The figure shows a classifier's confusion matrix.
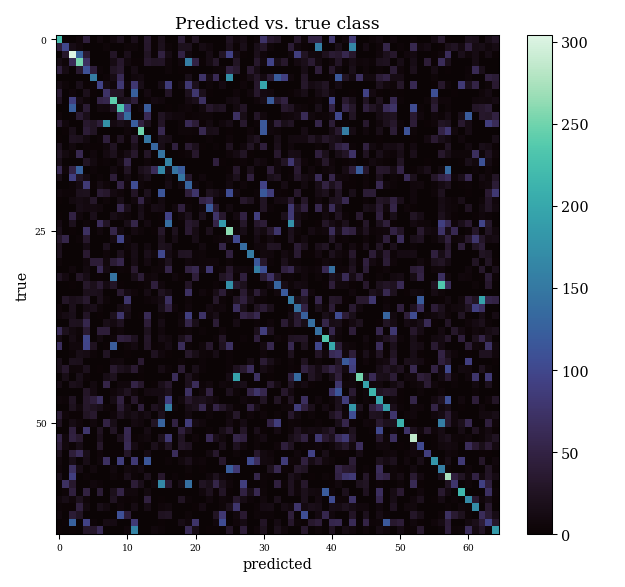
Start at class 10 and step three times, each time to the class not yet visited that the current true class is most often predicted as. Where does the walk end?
8
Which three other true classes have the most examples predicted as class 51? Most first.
12, 18, 36
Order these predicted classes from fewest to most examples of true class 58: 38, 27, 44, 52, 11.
38, 44, 11, 52, 27
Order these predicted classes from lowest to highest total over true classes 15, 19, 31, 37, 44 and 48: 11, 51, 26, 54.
51, 54, 11, 26
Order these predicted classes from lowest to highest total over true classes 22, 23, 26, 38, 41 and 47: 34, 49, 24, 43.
24, 43, 49, 34
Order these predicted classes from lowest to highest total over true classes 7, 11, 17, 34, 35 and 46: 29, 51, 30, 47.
51, 47, 29, 30
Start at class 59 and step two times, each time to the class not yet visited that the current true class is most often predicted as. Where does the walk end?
4
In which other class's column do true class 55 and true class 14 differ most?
13
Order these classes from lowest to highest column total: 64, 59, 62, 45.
59, 64, 45, 62
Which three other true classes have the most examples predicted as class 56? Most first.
32, 50, 24
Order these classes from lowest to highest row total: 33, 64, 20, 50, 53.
33, 53, 64, 20, 50
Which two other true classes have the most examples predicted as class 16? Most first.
48, 24
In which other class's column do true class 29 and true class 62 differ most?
36
